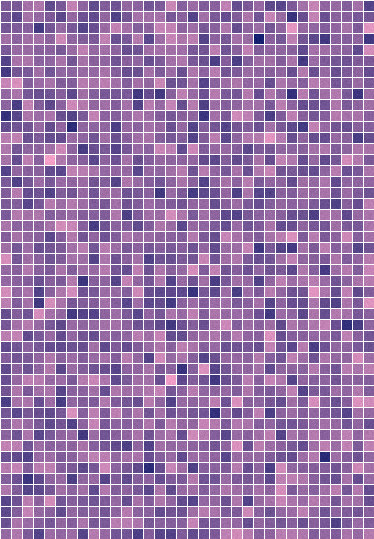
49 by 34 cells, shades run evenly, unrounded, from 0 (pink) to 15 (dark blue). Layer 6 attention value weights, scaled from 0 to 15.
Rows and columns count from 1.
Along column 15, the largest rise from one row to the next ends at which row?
9
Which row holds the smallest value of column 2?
8
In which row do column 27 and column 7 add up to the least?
22
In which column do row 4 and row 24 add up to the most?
24
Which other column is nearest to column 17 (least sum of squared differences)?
31
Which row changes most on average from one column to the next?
27
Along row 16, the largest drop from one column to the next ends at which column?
7
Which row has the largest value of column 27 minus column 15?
2
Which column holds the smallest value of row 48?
18
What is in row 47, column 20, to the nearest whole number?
5
